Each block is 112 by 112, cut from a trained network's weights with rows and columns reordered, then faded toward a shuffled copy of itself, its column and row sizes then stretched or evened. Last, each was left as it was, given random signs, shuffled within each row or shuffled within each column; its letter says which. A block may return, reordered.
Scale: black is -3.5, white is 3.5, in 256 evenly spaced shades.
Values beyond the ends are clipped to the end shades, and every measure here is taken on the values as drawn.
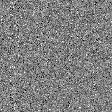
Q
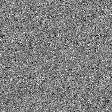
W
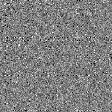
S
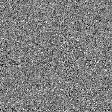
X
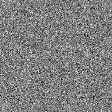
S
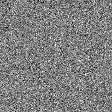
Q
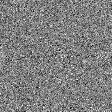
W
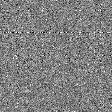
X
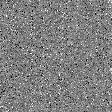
Q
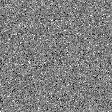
W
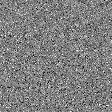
W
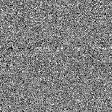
S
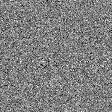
W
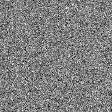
Q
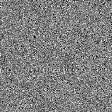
S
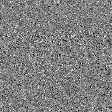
W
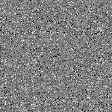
X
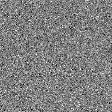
X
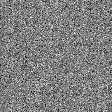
Q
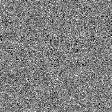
S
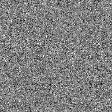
X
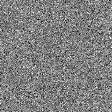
X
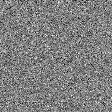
W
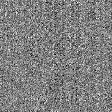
S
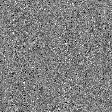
Q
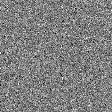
Q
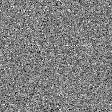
W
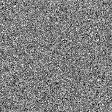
Q
